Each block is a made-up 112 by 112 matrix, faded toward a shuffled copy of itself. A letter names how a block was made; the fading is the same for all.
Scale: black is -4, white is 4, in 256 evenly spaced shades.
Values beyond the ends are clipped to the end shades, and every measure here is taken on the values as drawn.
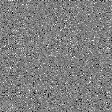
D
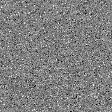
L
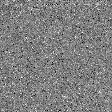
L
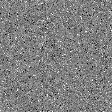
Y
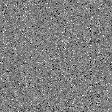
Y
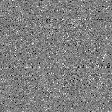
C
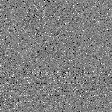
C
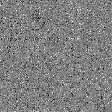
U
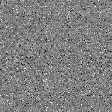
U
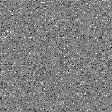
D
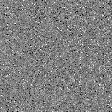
U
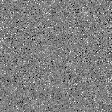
C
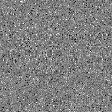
U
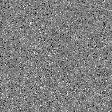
Y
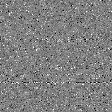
C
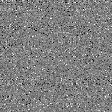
C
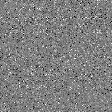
C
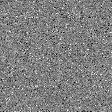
L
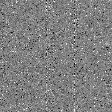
Y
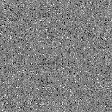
U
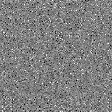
U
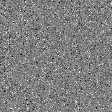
Y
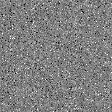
Y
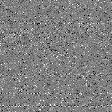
D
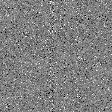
Y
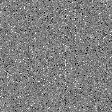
Y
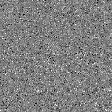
C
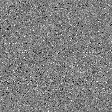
L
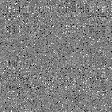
D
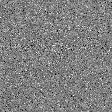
L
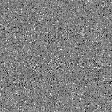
U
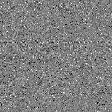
C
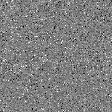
U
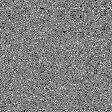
C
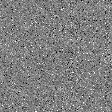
Y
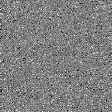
U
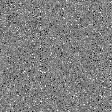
Y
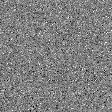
L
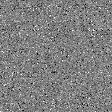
L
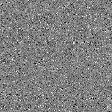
C
